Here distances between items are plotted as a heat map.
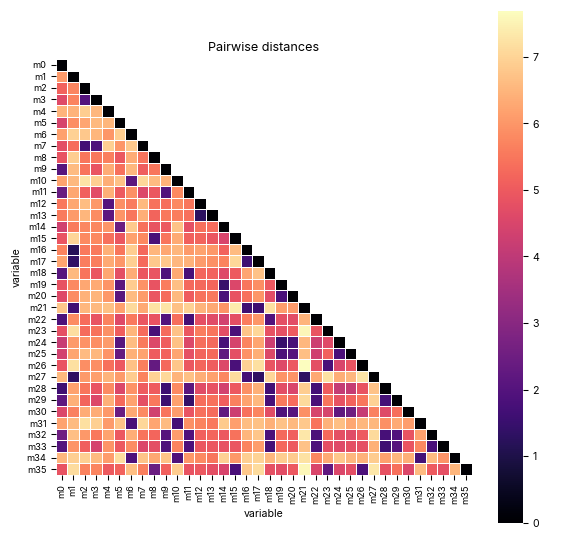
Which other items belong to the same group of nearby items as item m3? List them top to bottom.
m2, m7
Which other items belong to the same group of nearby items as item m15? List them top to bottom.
m8, m23, m26, m35
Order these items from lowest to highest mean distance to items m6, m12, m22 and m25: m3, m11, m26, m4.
m11, m4, m26, m3
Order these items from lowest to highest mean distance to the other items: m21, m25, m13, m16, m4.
m25, m13, m16, m4, m21
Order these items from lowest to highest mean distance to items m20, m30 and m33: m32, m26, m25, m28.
m25, m28, m32, m26
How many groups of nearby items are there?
7
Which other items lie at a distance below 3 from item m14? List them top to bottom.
m5, m19, m20, m24, m25, m30
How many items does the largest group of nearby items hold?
9
